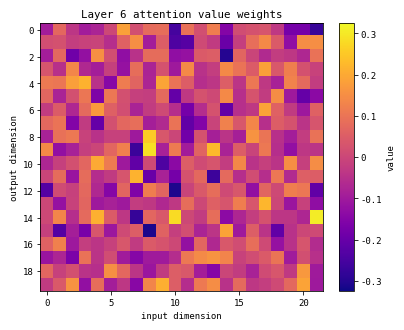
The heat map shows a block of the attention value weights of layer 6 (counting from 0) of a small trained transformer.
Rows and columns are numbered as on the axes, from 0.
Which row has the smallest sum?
15
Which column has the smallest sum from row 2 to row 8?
11
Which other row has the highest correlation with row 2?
6
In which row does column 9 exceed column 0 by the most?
12
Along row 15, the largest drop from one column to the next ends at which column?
8
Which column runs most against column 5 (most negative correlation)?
9
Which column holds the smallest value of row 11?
13
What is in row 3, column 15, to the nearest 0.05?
0.1
